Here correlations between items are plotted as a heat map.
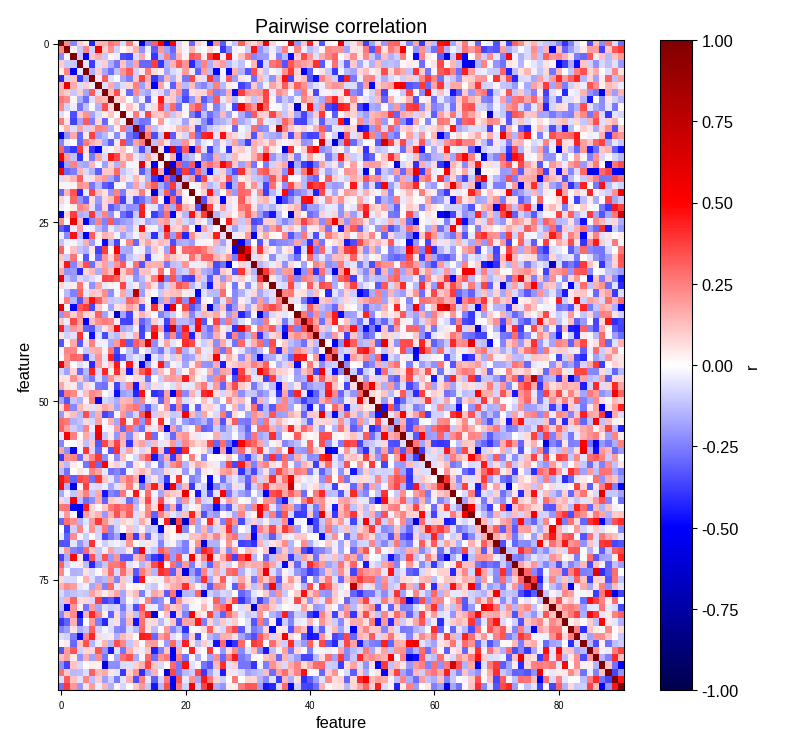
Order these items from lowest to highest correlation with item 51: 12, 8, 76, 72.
76, 72, 8, 12
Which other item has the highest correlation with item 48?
50
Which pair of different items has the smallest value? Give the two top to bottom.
18, 67
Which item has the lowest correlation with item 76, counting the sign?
82
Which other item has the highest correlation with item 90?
24
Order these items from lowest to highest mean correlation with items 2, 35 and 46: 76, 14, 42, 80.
76, 80, 14, 42
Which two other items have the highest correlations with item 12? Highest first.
35, 63
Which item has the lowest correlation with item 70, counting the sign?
23
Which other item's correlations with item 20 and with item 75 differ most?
74
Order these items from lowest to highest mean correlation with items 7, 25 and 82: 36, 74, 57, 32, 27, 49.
57, 32, 36, 49, 74, 27
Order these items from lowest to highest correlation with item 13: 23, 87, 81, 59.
59, 87, 81, 23
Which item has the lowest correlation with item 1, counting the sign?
79
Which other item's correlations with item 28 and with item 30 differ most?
29
